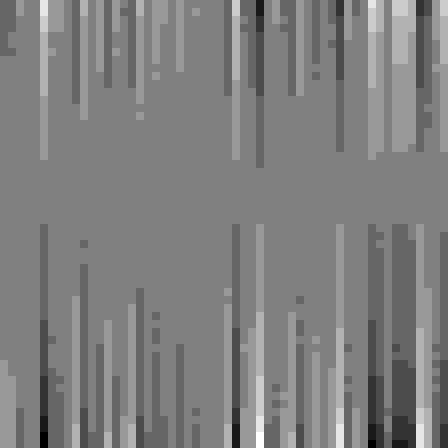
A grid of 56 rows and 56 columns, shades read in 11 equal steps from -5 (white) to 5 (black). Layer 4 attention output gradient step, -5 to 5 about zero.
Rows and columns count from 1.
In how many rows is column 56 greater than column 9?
27
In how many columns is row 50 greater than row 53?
7
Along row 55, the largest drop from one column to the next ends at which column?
53
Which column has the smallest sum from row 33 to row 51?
33
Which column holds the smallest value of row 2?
6
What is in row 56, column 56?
3
